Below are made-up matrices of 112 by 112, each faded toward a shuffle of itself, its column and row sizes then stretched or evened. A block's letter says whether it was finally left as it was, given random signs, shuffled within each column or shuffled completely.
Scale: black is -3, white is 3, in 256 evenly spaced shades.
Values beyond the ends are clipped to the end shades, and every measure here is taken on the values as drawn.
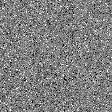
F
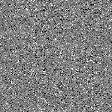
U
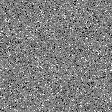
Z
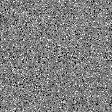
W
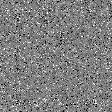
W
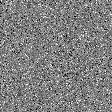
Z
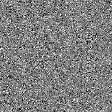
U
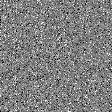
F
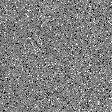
F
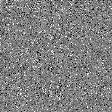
W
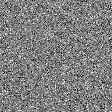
F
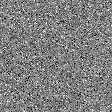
Z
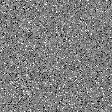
F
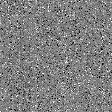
F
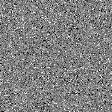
W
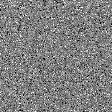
W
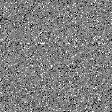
U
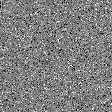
Z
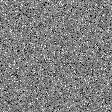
Z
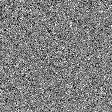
Z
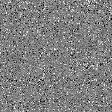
U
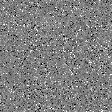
U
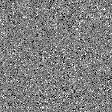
U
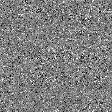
W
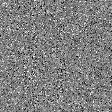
F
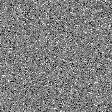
F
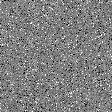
F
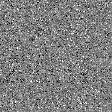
W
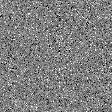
F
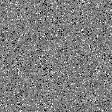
W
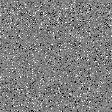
W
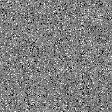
U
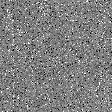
F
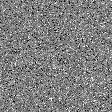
Z
